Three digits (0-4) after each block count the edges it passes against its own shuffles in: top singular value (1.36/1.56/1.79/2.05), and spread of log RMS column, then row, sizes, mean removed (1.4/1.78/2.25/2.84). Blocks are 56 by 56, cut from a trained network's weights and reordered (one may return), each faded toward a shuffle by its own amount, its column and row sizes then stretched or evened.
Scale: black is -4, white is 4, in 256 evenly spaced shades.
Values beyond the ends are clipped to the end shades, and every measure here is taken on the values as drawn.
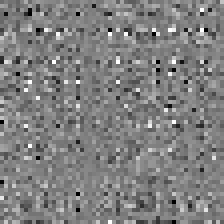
3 3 3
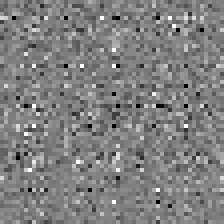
0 2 3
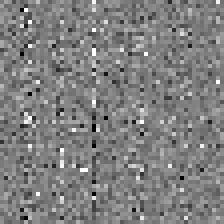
0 3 0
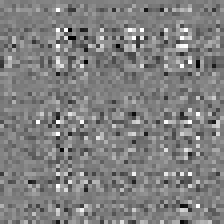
4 3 4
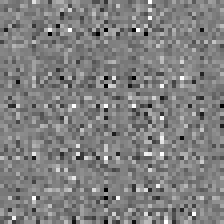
2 3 3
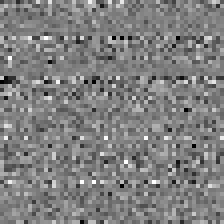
1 0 4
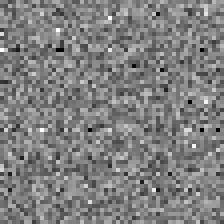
1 0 1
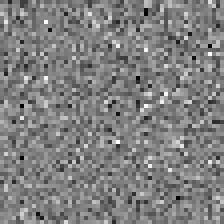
1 1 0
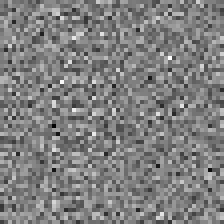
4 2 0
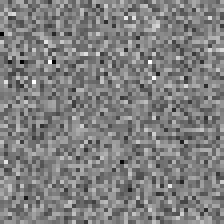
0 0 0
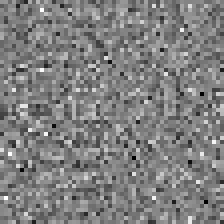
2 0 0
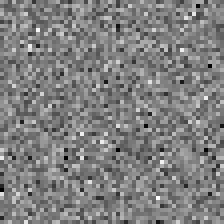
1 0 0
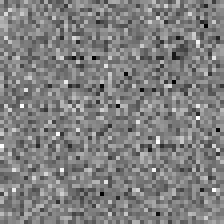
1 0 1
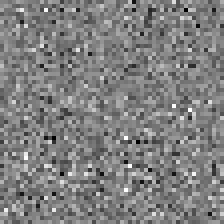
0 2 2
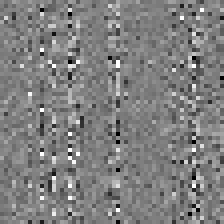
2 4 0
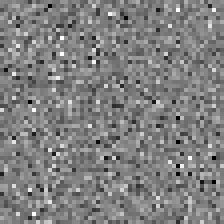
0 1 0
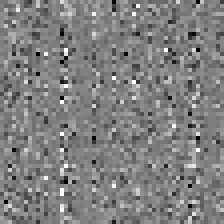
0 4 1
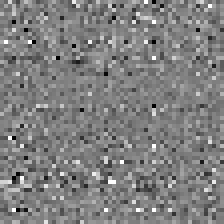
0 2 3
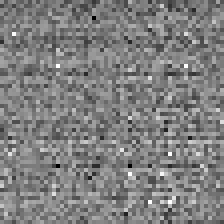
2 2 1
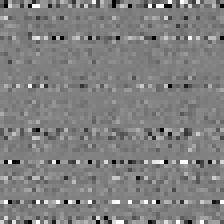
3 0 4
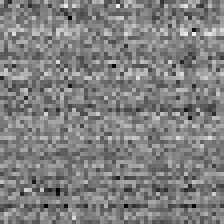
3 0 3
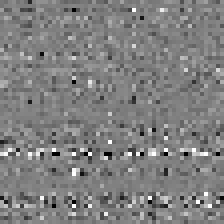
3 2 4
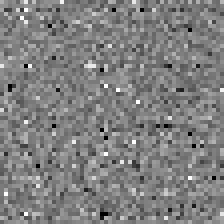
0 1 2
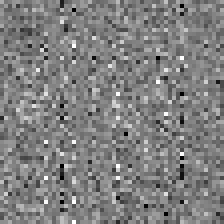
2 3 0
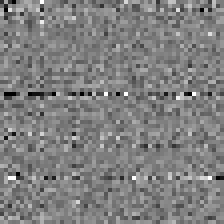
1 1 3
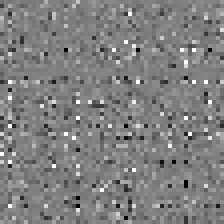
1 3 2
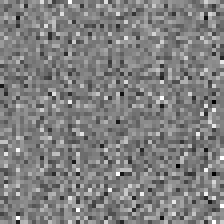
0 2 1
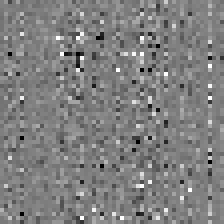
0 4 1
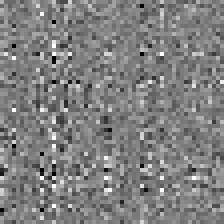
3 3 2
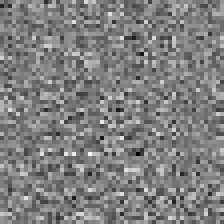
4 1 3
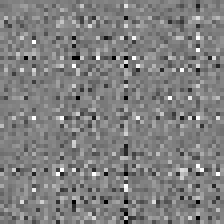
2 3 3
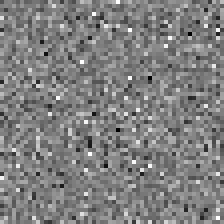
1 0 0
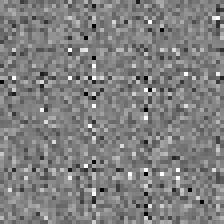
2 2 1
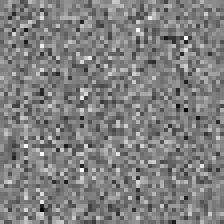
1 2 0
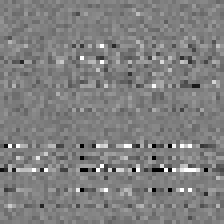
4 0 3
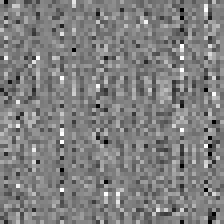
3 4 0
